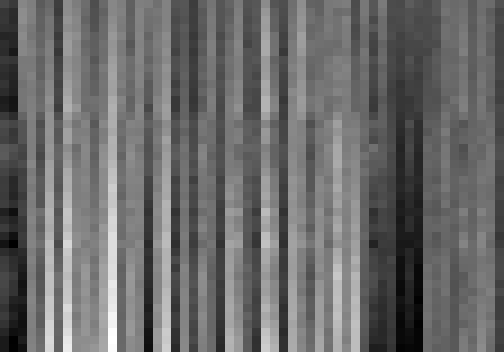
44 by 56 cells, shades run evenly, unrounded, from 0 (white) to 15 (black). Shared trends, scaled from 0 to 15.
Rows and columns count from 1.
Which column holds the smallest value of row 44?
13
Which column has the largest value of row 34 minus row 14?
3
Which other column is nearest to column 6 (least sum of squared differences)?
19
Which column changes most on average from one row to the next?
2
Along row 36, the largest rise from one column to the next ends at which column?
14
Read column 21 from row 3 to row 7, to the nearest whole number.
10 10 10 10 10
